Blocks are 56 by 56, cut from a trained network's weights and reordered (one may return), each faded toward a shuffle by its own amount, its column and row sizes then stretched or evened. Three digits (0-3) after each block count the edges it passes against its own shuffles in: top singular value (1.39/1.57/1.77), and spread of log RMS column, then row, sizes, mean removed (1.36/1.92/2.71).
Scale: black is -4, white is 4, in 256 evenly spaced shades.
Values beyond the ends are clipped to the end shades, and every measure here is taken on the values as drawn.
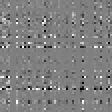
2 3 3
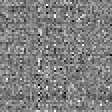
1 2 0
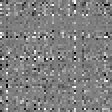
2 3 3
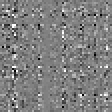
1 3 2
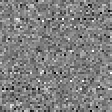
0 0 2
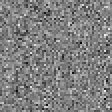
2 2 0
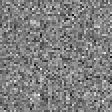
1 1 0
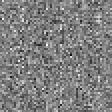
0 2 0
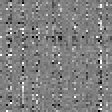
1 3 1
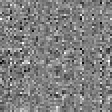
3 3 1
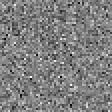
0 1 0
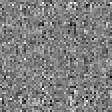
3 2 2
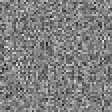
3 1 0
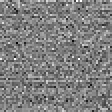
2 0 0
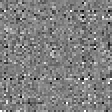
2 2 2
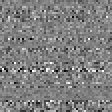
2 0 3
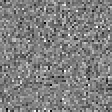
0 1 1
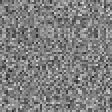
3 0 1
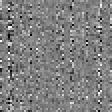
0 3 0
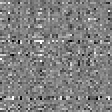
3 2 3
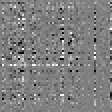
1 3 2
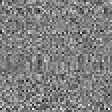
3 0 2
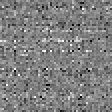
1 1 2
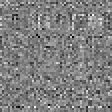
3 1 2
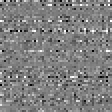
1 1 3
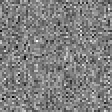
2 2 0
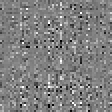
0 3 2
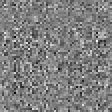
3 2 2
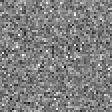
0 0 0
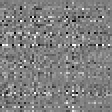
3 2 3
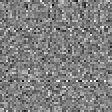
2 0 2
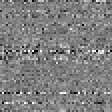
2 0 3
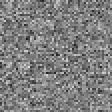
3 0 1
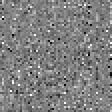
0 2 0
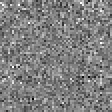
1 1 1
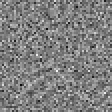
1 0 0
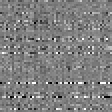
3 0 3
